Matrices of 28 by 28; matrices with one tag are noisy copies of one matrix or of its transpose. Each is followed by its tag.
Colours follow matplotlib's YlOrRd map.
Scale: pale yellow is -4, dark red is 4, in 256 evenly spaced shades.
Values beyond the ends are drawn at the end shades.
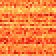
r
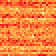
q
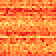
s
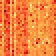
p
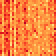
p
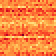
s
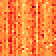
s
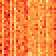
p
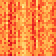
s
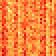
q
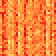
q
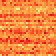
r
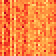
p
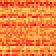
q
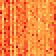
p
